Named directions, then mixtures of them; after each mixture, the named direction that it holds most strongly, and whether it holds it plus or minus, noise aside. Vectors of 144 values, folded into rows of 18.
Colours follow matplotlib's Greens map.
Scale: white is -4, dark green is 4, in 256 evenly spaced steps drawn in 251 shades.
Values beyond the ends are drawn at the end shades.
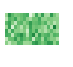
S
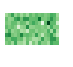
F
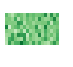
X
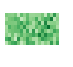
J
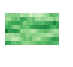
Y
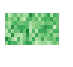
S, minus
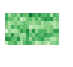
Y, minus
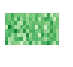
X, minus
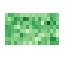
F, plus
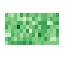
F, minus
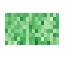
J, minus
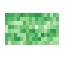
Y, minus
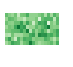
J, plus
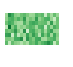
X, minus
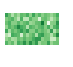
F, minus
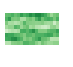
Y, minus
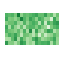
J, minus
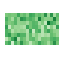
J, minus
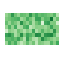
F, plus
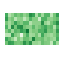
S, minus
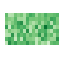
X, plus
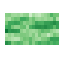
Y, plus
